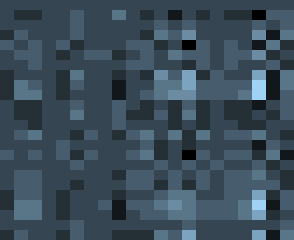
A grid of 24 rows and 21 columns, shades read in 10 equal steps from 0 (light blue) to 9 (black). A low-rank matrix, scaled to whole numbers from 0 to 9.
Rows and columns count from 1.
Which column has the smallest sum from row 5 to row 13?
19
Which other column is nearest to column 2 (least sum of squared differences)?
18
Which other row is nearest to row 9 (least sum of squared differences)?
10
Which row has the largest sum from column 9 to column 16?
2
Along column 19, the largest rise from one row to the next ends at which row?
11
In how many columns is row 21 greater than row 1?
4
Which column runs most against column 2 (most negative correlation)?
9
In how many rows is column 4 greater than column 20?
6
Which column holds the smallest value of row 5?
20
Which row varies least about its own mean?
1
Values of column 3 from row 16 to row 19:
5 6 5 5
